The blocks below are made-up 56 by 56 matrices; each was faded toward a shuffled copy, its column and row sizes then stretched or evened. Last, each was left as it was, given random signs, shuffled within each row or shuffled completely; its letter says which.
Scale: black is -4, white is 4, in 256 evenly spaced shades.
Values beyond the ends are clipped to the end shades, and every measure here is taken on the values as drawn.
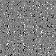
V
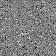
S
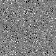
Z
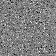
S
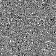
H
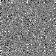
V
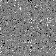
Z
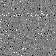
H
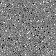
S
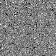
H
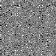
V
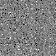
Z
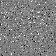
H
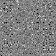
V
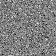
S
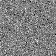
S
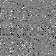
V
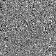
Z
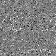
H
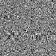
V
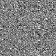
V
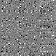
V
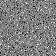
S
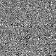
Z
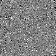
Z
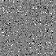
V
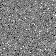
S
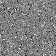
S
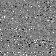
H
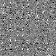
V
